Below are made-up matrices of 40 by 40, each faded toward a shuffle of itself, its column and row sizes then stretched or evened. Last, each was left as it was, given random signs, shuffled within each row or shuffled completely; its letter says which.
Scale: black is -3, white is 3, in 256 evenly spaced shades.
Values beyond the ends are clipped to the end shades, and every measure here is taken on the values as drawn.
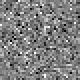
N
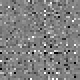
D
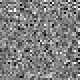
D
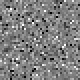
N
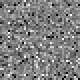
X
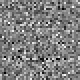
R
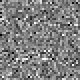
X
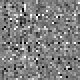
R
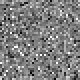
N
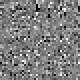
R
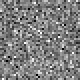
N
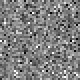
N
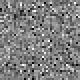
R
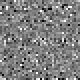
X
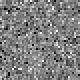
N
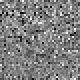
X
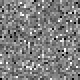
N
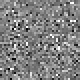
R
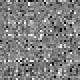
D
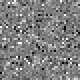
X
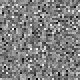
X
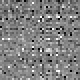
D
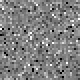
N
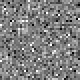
N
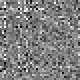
D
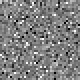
N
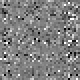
R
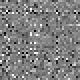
D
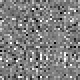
D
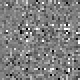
R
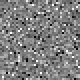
N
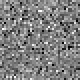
X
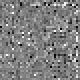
D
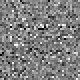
X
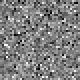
N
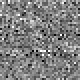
X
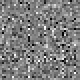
R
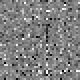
R
